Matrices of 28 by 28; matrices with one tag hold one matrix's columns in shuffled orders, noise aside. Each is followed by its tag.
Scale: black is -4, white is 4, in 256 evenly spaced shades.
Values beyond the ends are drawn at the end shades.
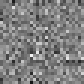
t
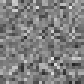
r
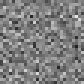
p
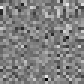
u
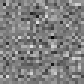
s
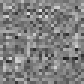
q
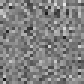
u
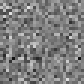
q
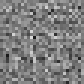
q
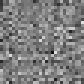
t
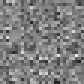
t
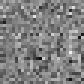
q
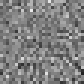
r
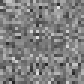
r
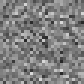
p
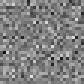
s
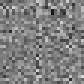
u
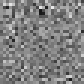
u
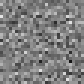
p
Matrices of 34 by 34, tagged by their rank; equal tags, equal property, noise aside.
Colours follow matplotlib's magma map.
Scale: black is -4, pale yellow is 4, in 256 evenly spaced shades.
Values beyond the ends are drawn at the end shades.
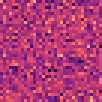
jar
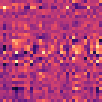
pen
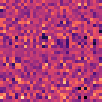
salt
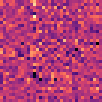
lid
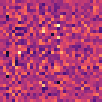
salt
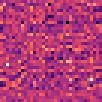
salt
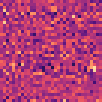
lid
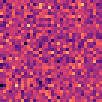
jar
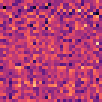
jar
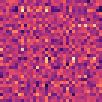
salt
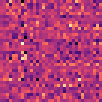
salt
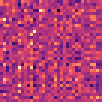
lid
